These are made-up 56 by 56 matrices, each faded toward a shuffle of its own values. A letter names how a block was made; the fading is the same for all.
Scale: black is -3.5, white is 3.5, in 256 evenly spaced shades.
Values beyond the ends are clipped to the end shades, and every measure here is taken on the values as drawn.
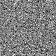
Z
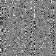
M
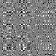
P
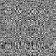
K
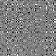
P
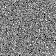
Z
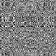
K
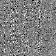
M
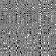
P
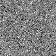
Z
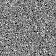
Z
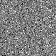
Z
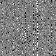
M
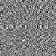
K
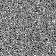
Z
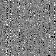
M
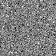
Z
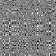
P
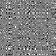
P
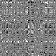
P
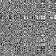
K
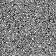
Z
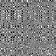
P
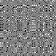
P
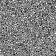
Z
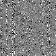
M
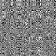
K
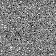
Z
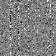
M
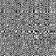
K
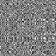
K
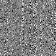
M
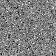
Z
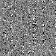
M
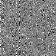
M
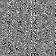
M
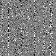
M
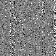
M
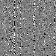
M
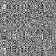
K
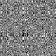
K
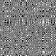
P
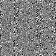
M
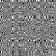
P
